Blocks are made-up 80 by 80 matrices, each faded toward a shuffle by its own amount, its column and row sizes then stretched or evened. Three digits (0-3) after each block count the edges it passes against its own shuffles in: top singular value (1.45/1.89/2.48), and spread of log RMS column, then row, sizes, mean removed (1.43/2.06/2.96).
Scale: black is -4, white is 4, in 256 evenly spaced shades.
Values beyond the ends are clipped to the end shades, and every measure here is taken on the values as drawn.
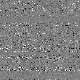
0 0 3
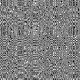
3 2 0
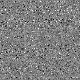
0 0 2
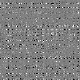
2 2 3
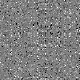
2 2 0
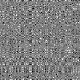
3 1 2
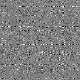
2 1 3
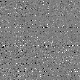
0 1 2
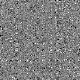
1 2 1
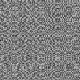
3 0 2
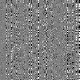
3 3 0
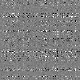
1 2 3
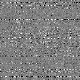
2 1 3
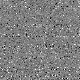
0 0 2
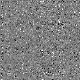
0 2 1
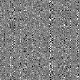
2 3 1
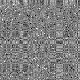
3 0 0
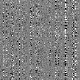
2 3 0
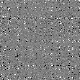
0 2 2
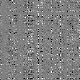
2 3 2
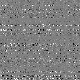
1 1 3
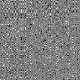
3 2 1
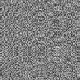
3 1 0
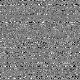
0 0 3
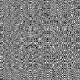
3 2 1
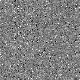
0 1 0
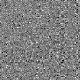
2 1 1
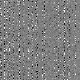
2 3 0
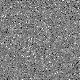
0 0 0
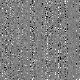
0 3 0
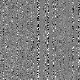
0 3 0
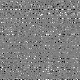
2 0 3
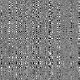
3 3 2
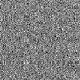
2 1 0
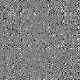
2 2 2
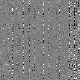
2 3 1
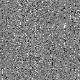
0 2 0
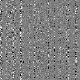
2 3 1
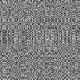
3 1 2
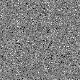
0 1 1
